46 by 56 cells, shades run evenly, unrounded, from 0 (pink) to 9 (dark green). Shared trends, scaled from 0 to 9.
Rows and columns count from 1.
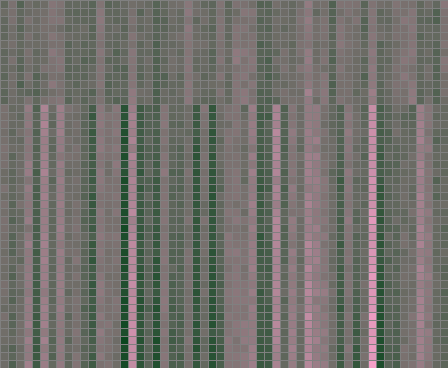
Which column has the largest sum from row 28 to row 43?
16
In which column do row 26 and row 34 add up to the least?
47
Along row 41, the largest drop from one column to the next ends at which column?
17
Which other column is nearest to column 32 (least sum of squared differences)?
8
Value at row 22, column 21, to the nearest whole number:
4
